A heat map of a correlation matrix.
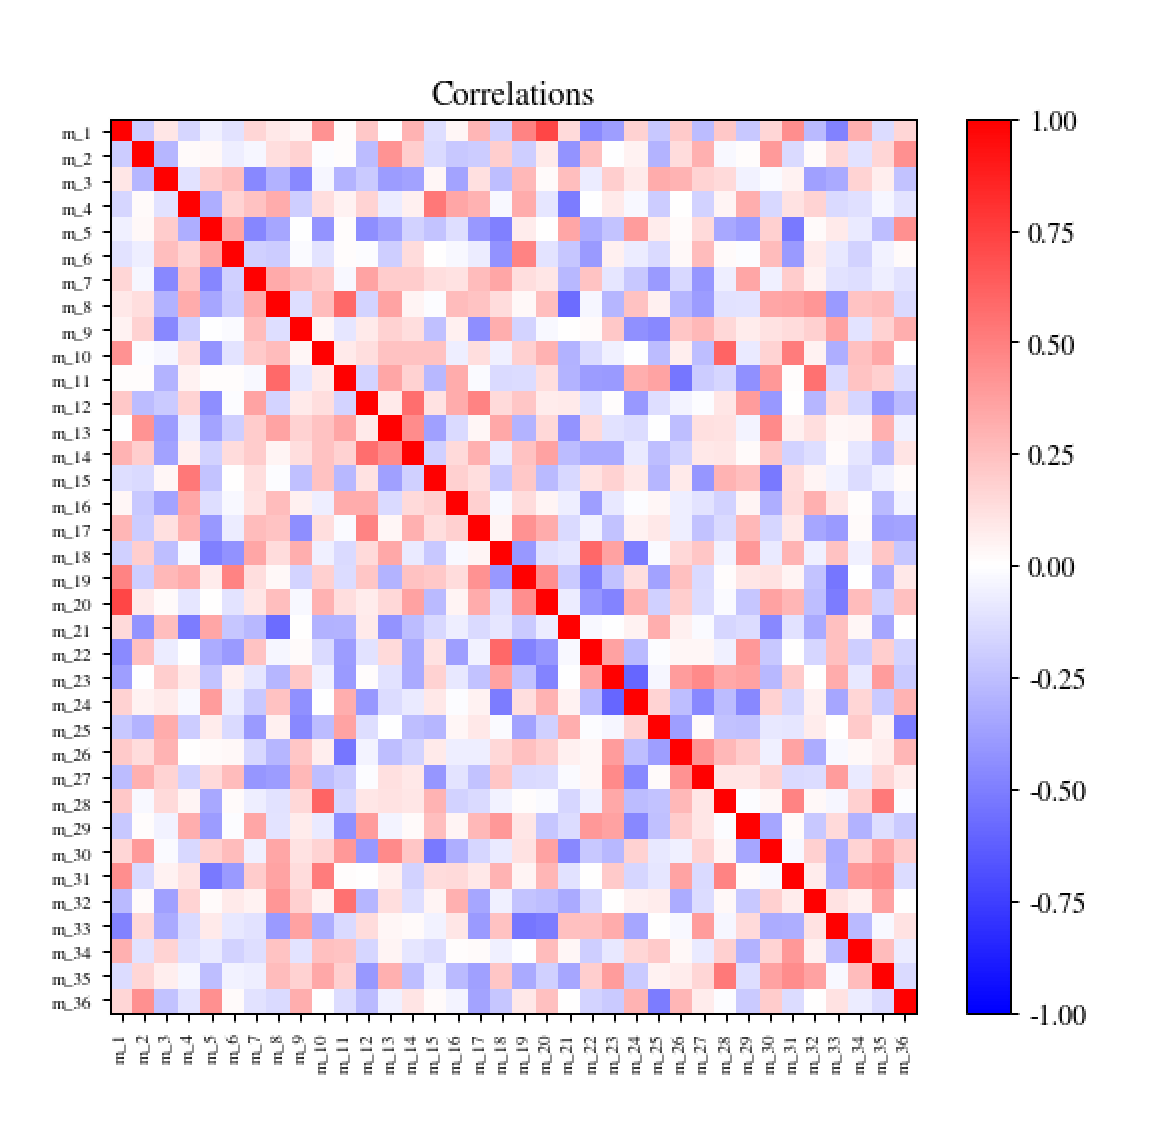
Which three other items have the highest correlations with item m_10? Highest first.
m_28, m_31, m_1
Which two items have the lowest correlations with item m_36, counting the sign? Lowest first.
m_25, m_17
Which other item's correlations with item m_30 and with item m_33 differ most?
m_20
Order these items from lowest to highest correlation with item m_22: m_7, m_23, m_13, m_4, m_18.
m_4, m_13, m_7, m_23, m_18
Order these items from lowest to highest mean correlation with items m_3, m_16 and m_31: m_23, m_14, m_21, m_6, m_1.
m_14, m_6, m_21, m_23, m_1
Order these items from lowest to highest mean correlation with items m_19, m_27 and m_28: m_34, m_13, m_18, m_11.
m_11, m_18, m_13, m_34
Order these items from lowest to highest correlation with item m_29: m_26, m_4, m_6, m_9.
m_6, m_9, m_26, m_4
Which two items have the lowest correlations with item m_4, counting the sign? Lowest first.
m_21, m_5
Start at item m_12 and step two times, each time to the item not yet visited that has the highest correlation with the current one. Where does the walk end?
m_13
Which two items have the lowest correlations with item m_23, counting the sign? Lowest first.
m_24, m_20
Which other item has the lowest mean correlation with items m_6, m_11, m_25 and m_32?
m_26
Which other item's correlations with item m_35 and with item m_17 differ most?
m_12
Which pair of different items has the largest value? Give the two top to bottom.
m_1, m_20
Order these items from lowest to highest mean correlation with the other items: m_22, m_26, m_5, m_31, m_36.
m_5, m_22, m_36, m_26, m_31
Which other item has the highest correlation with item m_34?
m_31
